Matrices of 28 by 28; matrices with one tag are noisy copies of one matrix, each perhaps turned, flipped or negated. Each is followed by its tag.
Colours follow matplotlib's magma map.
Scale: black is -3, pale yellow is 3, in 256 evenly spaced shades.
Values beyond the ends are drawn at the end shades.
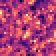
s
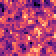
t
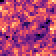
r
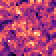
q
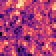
t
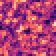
s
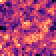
r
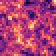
r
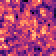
q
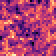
q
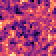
q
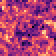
q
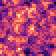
r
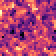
q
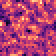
s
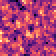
s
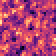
s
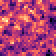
t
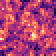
q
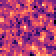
s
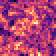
q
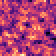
s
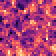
t
